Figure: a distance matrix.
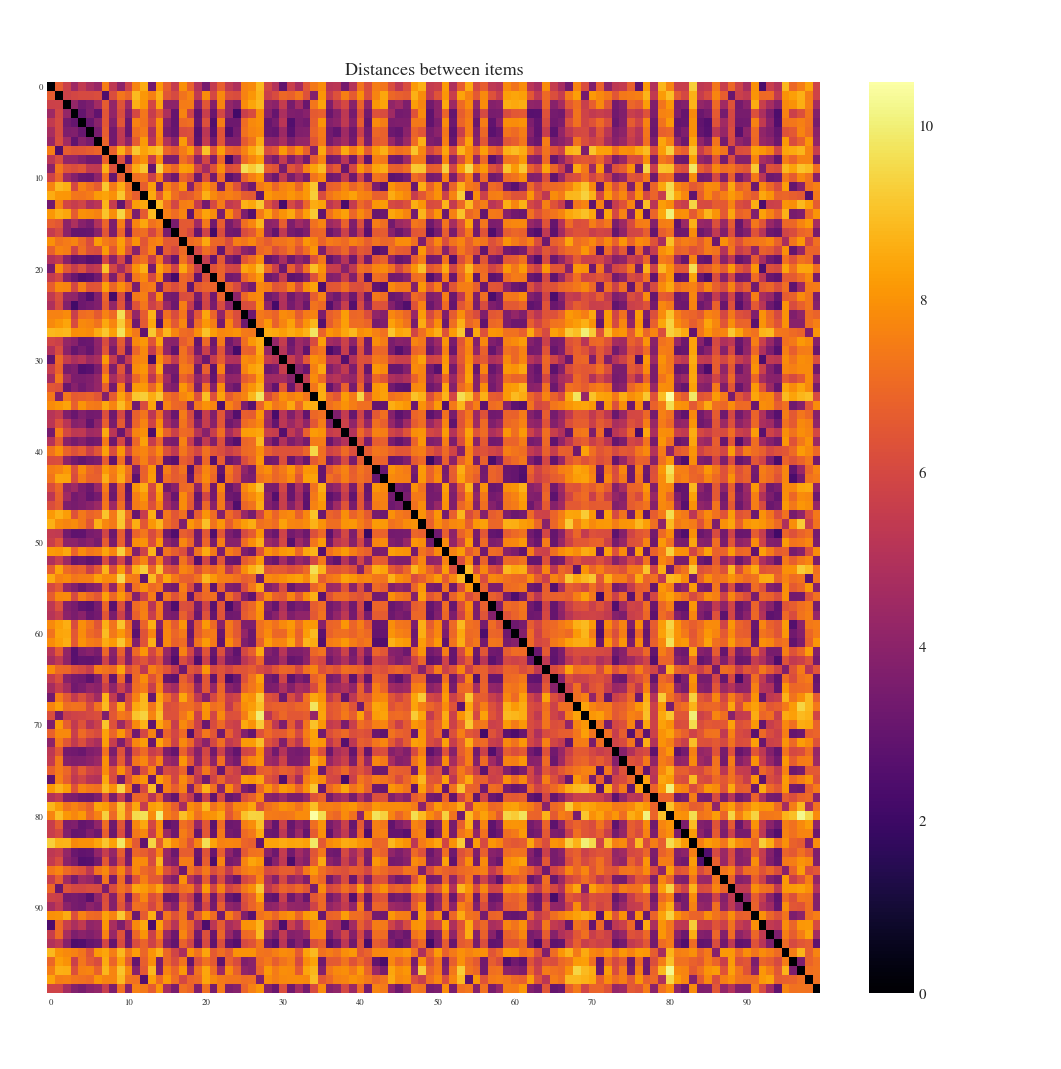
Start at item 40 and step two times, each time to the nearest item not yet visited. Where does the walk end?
53
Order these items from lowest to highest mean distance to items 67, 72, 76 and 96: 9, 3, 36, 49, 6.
9, 6, 3, 36, 49
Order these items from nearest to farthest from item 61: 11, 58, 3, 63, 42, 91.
42, 91, 11, 63, 3, 58
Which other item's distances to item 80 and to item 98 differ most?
12
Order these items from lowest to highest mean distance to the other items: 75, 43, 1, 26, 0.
75, 0, 43, 26, 1
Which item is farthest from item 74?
34
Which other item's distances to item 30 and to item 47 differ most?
13
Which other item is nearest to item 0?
92
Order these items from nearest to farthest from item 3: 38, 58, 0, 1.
58, 0, 38, 1
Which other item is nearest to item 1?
7
